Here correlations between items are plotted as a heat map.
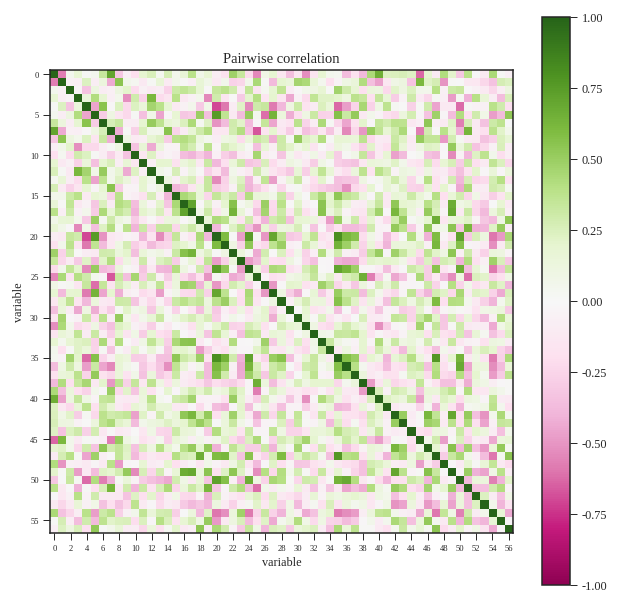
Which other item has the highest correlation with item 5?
20
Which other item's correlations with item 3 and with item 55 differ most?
19
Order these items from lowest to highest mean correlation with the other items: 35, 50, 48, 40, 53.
53, 48, 50, 40, 35
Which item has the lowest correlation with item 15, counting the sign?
14
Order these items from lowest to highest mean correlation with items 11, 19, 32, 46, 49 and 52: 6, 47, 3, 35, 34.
3, 34, 35, 47, 6
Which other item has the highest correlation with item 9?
49
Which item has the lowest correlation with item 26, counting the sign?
5
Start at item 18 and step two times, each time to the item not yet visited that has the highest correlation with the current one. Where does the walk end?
35
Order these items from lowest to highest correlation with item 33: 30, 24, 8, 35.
24, 35, 30, 8
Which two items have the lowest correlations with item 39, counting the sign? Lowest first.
25, 38
